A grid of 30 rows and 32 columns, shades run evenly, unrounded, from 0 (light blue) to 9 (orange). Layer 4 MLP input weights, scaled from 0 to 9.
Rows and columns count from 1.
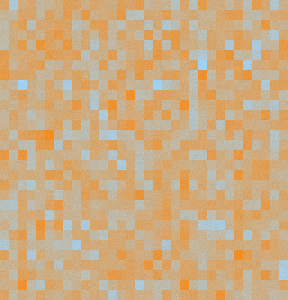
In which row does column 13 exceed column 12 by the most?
12
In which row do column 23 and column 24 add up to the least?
23
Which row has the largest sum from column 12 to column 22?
28
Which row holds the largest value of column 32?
5
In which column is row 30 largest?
25
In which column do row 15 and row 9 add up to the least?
3
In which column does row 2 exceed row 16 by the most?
10
